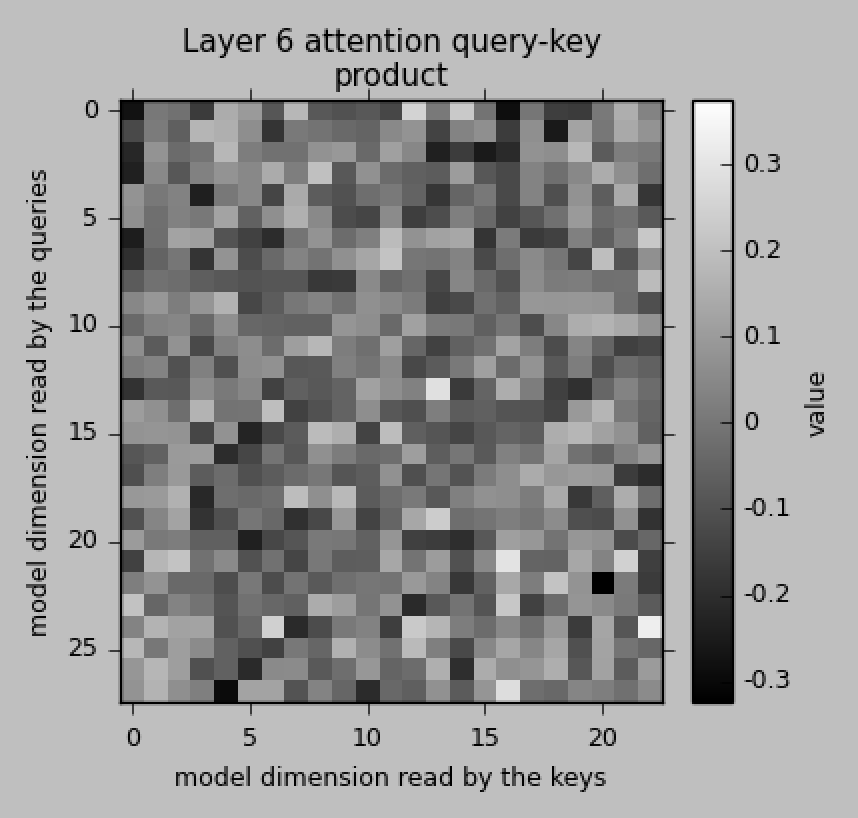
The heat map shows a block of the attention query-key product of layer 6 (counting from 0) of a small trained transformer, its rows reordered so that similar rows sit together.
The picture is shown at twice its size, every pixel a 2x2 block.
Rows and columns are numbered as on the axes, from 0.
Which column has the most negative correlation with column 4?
16
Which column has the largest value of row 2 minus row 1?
18
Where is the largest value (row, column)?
24, 22
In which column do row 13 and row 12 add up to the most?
13
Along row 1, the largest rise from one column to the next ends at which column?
19
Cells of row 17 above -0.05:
13
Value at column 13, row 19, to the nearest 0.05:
0.25
